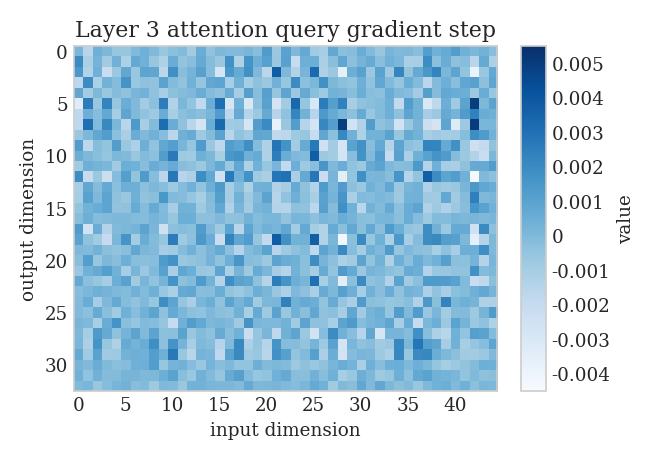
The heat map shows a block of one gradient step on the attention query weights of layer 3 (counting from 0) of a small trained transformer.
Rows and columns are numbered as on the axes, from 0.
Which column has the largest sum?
10
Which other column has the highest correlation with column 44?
36
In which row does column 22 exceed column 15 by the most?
12
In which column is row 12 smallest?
42
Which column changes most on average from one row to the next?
28
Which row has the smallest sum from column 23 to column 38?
7
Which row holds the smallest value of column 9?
17
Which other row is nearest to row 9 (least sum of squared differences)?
22
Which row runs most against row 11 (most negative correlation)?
4
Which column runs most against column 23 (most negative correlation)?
0
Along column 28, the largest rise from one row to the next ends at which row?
19
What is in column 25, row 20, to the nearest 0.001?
0.002
